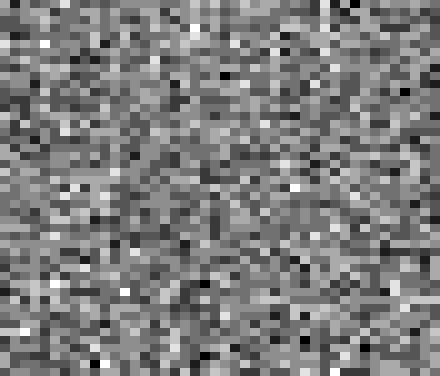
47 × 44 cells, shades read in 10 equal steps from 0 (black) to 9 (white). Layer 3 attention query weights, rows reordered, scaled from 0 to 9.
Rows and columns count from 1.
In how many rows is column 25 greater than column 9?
16
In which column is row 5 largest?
20
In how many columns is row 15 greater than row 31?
15
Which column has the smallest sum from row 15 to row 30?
44
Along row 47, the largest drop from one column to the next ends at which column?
35
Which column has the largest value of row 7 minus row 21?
33
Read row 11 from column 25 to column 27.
8 4 4
